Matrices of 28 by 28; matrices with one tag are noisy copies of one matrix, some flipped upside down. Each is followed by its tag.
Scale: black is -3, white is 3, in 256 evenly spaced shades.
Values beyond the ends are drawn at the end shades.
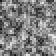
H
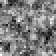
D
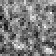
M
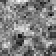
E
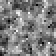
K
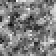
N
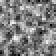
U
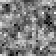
D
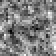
N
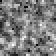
H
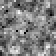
K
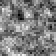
E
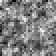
H
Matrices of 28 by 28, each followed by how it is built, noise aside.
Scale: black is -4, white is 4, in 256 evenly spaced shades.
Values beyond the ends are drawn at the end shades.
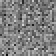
blocks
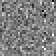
uneven columns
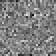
uneven rows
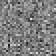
low rank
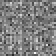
blocks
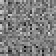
low rank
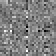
low rank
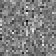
uneven columns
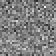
noise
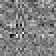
low rank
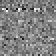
uneven rows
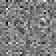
low rank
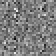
uneven columns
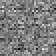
low rank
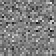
low rank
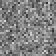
noise
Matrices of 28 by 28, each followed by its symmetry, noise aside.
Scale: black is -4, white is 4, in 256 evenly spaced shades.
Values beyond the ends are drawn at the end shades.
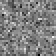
antisymmetric.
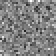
symmetric across the other diagonal.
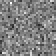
antisymmetric.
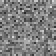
mirrored left to right.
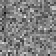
no symmetry.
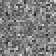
mirrored top to bottom.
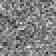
no symmetry.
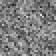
symmetric across the other diagonal.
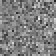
antisymmetric.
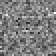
mirrored left to right.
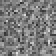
no symmetry.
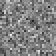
symmetric across the other diagonal.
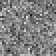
no symmetry.
